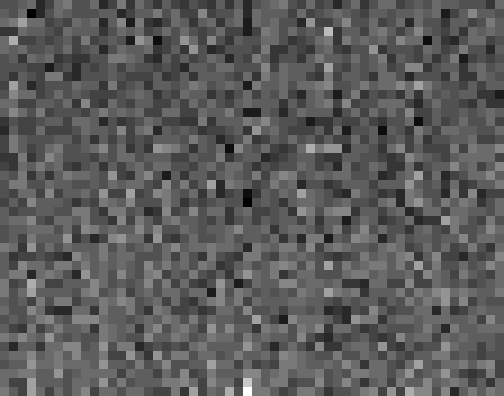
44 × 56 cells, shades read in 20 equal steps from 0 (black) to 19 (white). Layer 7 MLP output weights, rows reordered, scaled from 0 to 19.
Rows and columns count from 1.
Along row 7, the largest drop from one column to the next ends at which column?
52
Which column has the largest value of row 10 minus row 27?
37
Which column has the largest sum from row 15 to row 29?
35
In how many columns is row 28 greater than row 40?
25
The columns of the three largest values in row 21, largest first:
24, 46, 19
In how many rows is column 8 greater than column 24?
16
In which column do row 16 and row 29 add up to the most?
28
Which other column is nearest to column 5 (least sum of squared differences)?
42
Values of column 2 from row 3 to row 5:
9 4 13
